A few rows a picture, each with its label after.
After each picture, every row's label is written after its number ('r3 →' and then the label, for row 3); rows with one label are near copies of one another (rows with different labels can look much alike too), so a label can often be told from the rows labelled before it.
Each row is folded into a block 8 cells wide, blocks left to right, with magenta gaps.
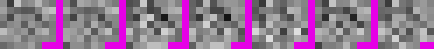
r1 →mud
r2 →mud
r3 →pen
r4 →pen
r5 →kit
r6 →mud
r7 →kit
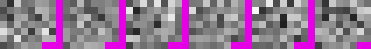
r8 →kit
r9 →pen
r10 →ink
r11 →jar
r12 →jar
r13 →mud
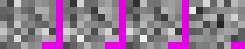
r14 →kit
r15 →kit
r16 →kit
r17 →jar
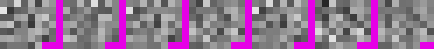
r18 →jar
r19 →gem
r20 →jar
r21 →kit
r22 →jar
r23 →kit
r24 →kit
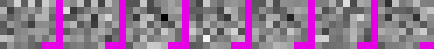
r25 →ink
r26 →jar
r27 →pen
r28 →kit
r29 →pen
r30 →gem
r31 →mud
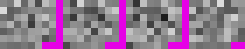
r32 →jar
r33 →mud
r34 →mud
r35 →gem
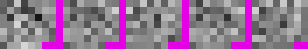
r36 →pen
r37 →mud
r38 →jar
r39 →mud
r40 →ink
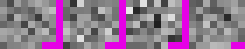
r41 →mud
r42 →kit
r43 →jar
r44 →pen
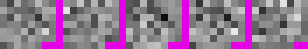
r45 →mud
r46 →jar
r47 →pen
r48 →mud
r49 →ink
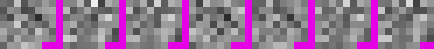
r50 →pen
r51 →gem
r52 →gem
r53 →mud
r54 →pen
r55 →gem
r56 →gem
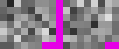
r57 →kit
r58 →ink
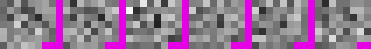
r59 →pen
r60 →mud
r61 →jar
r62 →jar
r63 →ink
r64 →kit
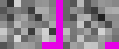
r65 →kit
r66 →pen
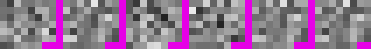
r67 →kit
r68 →gem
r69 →pen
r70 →jar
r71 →gem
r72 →gem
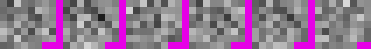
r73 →kit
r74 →pen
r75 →jar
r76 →mud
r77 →pen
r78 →gem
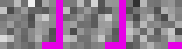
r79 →gem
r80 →gem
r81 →kit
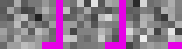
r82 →pen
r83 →gem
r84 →kit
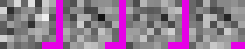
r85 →ink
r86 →pen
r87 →mud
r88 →pen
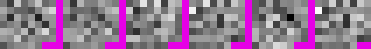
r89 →mud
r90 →mud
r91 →ink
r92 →jar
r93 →pen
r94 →jar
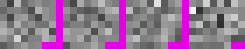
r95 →kit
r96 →mud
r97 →gem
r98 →jar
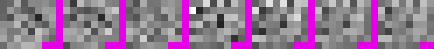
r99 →pen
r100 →mud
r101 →kit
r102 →jar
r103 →ink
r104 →ink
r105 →ink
